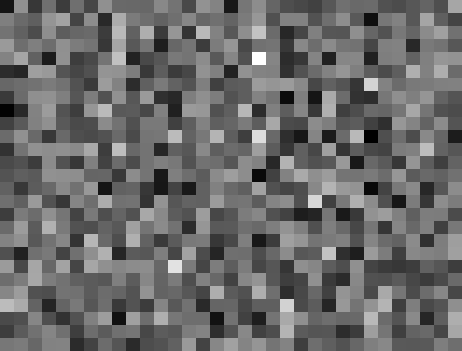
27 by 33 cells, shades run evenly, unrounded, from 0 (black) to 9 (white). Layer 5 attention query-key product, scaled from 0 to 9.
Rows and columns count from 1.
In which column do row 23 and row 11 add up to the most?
19
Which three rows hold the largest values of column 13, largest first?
21, 11, 3
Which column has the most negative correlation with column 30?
13
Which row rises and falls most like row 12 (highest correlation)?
8
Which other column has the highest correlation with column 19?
9
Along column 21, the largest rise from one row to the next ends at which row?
24
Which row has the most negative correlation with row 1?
4
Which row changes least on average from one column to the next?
27
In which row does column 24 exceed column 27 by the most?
15
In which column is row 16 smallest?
29
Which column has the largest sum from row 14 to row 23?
7
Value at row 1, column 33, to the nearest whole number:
6
